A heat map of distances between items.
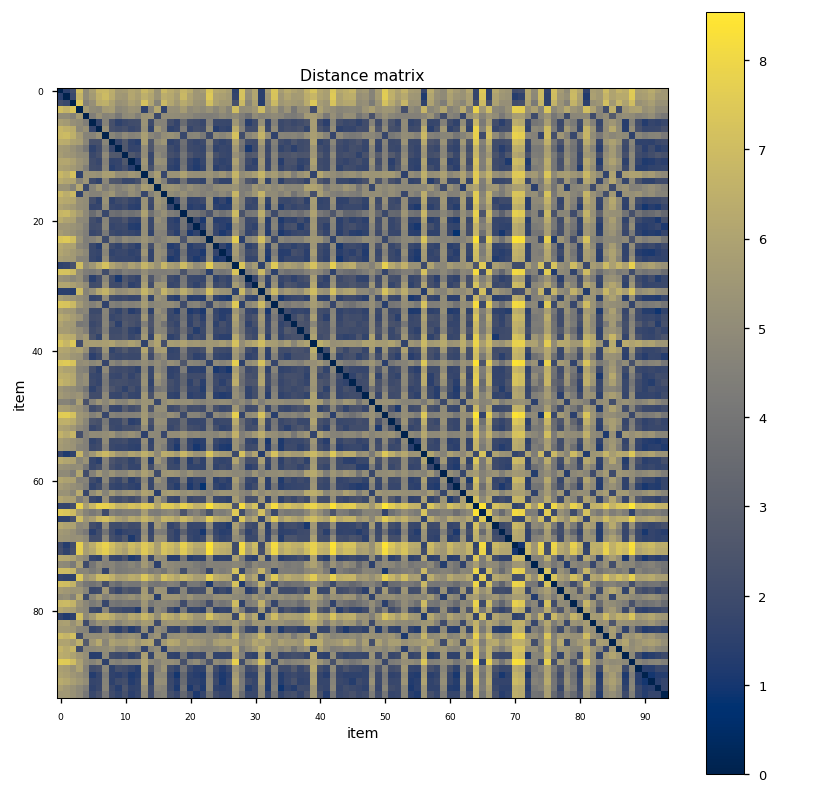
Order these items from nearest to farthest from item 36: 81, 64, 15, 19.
19, 15, 81, 64
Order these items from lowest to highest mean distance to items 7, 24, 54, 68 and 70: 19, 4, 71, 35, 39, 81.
35, 19, 4, 81, 71, 39
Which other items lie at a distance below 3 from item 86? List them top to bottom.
3, 13, 16, 39, 53, 84
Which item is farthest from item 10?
64
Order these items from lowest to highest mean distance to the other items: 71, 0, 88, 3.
88, 3, 0, 71
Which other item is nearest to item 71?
70
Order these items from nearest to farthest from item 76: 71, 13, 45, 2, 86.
45, 86, 13, 2, 71
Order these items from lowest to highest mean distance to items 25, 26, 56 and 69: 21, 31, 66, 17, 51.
21, 17, 51, 31, 66
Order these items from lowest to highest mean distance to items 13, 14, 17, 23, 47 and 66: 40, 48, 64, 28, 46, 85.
46, 40, 28, 48, 85, 64
